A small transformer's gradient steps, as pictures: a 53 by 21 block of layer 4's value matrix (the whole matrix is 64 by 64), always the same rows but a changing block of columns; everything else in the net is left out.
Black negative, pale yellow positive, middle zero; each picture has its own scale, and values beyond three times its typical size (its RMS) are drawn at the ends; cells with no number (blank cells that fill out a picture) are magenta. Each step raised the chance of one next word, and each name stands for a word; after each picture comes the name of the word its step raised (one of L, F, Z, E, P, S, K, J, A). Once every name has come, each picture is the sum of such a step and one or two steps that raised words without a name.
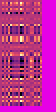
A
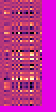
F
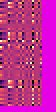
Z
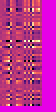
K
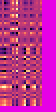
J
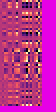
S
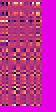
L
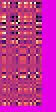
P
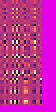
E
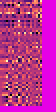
L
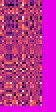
J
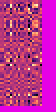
S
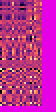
J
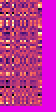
Z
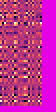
P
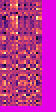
S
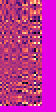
L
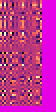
S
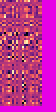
E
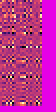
P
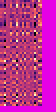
K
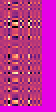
P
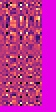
L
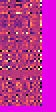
F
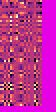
L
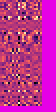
S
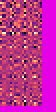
P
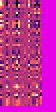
J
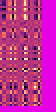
J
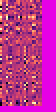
J
